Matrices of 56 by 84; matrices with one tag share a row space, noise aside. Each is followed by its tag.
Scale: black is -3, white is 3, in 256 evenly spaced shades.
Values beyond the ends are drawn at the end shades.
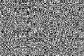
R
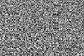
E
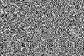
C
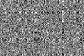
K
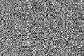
R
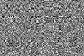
E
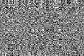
E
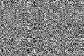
R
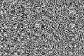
C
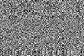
K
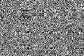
R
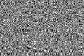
R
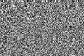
C
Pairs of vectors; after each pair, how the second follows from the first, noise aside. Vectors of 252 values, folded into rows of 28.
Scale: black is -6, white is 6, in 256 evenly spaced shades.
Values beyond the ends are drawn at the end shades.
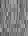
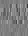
wrapped around, negated, partly zeroed.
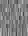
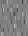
wrapped around, negated, partly zeroed.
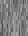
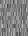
sign-scrambled.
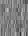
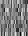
scaled up.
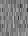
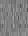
shrunk.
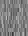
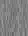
shrunk.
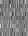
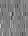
partly zeroed.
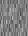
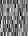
scaled up.
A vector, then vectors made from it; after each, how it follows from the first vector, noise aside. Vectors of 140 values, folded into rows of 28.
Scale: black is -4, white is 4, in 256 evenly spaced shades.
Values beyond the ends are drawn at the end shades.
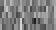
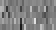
negated, partly zeroed.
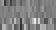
negated, partly zeroed.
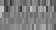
negated, partly zeroed.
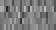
negated, partly zeroed.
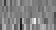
negated, partly zeroed.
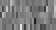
partly zeroed.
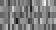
wrapped around, negated.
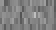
wrapped around, negated, shrunk.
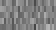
wrapped around, negated, shrunk.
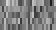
wrapped around, negated.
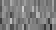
reversed, negated, partly zeroed.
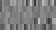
reversed, negated, partly zeroed.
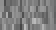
negated, shrunk.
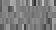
reversed, negated, partly zeroed.
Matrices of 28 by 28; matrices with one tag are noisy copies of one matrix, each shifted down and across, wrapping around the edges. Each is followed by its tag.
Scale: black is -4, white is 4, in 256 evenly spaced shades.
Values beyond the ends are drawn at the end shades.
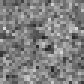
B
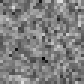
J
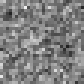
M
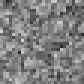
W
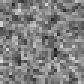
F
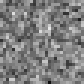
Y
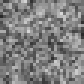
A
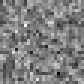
Y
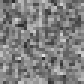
B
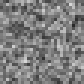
F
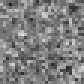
B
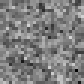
F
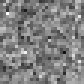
W
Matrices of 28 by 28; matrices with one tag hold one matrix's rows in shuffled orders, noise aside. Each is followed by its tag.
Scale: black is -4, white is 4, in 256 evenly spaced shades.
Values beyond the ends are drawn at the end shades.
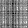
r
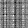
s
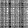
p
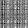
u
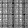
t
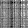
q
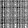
u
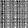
u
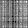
r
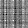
s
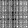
r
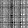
q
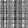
s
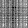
r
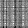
s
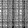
t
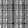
t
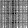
r
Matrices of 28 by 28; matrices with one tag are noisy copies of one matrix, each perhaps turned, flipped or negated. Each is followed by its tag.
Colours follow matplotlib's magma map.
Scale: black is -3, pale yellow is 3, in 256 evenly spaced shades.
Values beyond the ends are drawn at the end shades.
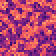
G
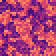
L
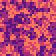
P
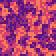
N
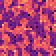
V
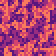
V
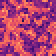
P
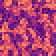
V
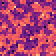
G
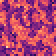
V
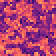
P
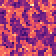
V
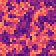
L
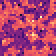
N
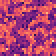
V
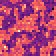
L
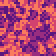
N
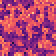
P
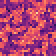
V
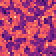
G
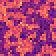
P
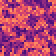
N
